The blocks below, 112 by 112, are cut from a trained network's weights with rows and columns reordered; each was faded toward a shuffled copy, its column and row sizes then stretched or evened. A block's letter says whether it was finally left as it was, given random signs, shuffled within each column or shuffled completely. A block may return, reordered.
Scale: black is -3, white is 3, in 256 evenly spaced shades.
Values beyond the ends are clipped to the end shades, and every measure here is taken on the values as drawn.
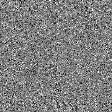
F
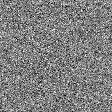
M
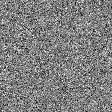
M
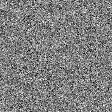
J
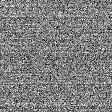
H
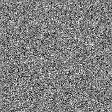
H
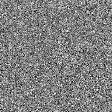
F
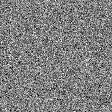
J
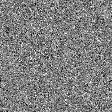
J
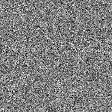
F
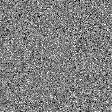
F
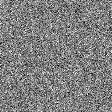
J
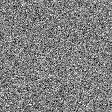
M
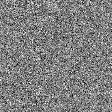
J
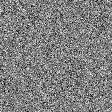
M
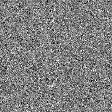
F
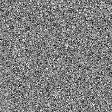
F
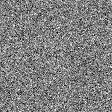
M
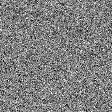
J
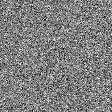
J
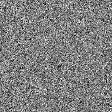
F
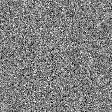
J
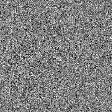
H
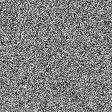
M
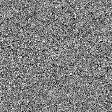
F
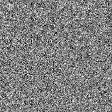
H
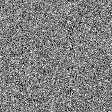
J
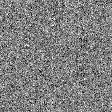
J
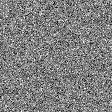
M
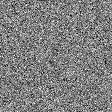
M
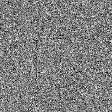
F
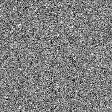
J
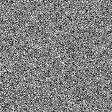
F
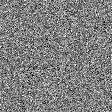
M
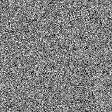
H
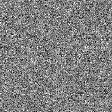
H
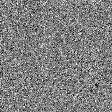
J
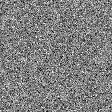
M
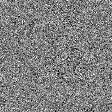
F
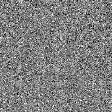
H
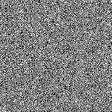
H
